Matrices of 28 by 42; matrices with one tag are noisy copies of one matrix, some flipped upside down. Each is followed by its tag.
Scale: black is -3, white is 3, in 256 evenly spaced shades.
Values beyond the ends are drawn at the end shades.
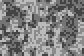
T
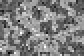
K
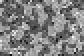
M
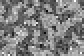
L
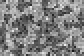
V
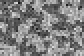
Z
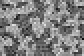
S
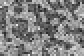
V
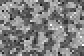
M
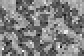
L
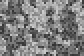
T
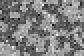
Z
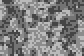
T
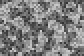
M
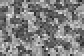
V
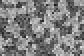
S
